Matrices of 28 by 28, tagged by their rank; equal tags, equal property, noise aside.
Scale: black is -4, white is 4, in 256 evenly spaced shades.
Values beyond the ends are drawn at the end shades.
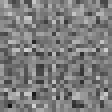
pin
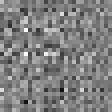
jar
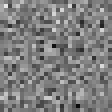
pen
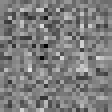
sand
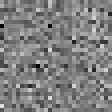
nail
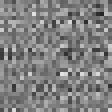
pin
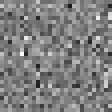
nail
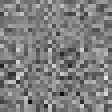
sand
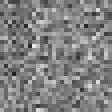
pen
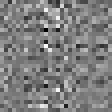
pin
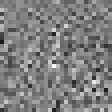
pen
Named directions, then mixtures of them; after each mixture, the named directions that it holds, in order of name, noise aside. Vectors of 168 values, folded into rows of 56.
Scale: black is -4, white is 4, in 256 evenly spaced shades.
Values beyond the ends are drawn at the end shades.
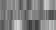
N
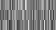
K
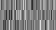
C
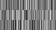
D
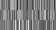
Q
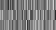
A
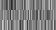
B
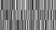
A, C, K.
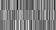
Q.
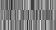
B, C.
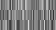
K.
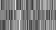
C, N, Q.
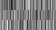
B.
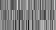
Q.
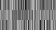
B, C, K.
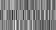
A, D, Q.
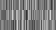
D.
